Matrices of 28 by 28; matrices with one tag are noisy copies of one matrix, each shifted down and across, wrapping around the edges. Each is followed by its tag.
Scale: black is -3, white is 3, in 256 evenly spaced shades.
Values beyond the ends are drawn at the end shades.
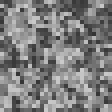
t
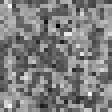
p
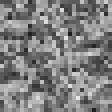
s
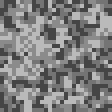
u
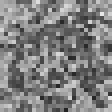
u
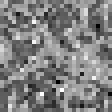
u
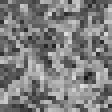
u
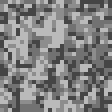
p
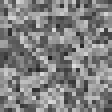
s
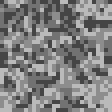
u
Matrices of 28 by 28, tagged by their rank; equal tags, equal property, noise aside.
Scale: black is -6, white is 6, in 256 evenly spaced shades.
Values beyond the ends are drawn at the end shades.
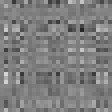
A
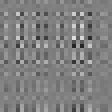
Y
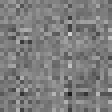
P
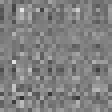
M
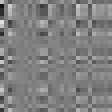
Y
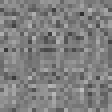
P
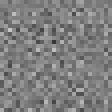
P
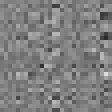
P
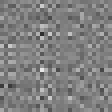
M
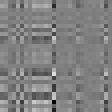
Y
